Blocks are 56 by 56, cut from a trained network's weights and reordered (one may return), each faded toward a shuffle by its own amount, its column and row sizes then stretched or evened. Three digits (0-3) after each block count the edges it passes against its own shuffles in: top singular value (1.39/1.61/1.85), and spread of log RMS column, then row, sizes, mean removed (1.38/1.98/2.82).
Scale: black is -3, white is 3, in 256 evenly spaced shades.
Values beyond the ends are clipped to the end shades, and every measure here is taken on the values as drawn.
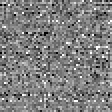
0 0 2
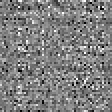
0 2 1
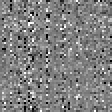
0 3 0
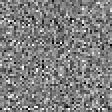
1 1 1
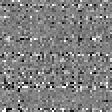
1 2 3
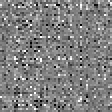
0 2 2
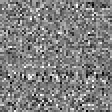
2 1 2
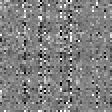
1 3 1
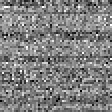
2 0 1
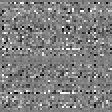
0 1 3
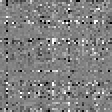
0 2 3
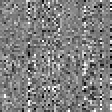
3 3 1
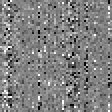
0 3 0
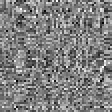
3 1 2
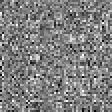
3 2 1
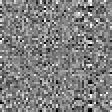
3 2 1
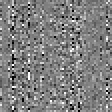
1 3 0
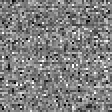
0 1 0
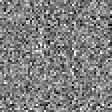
1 1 1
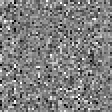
1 2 0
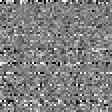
0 1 3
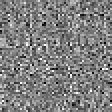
3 0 2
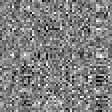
3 2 2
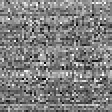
3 1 1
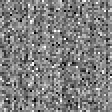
1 0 0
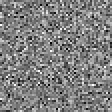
0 0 1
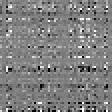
3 3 3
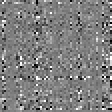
1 3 2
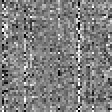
3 3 0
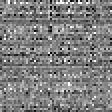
3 2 2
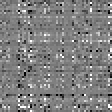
2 3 3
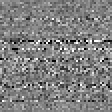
0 0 3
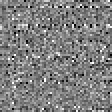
1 1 2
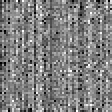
3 1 2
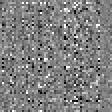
0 3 2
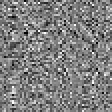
3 2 1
